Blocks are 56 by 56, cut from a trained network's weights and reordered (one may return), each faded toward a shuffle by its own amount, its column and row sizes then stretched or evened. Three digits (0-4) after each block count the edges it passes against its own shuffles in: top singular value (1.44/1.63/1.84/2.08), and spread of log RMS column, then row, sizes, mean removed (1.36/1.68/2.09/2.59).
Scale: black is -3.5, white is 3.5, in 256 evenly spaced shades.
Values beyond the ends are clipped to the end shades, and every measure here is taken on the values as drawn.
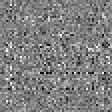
1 2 4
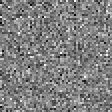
0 2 0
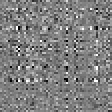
4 4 4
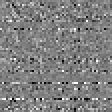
2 2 4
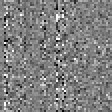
0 4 0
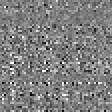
0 2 4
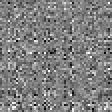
4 4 3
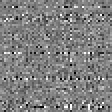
3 2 4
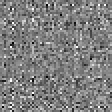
2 3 3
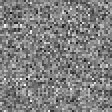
1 1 1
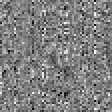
3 4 1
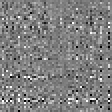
3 4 4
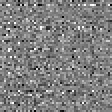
0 2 4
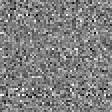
0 0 3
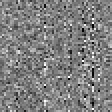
2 4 0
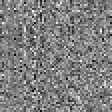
1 4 0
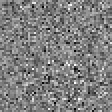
0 2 1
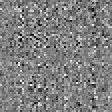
3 4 3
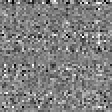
1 2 4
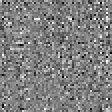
0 3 3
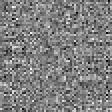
3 3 1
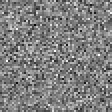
0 0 0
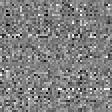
2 3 4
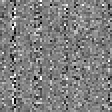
2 4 1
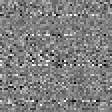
2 1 4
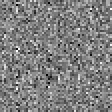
1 3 0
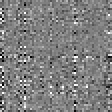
3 4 3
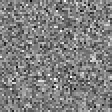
0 0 0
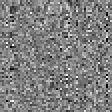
2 3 0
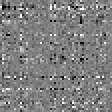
3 4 4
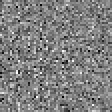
1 3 1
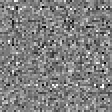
0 2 3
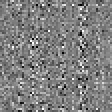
2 4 2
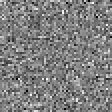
0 0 1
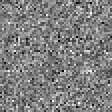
0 0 2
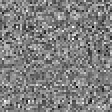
3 0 2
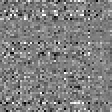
3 3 4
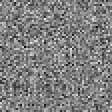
2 0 0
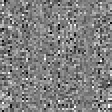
1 4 0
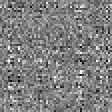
4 3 2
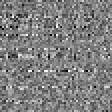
3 0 4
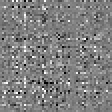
0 4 4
